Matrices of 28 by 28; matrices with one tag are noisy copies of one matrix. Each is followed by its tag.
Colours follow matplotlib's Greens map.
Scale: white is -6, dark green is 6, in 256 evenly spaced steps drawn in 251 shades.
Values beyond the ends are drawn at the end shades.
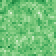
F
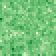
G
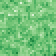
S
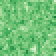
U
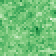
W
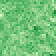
W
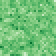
G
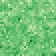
S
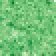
G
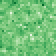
F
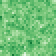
G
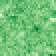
W
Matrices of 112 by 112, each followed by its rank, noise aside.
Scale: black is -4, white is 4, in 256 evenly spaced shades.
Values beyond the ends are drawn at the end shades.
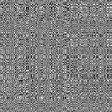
four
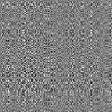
four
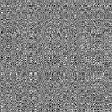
six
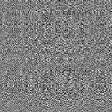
seven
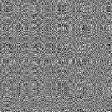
five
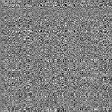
six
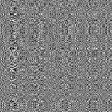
five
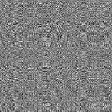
seven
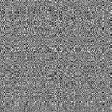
six
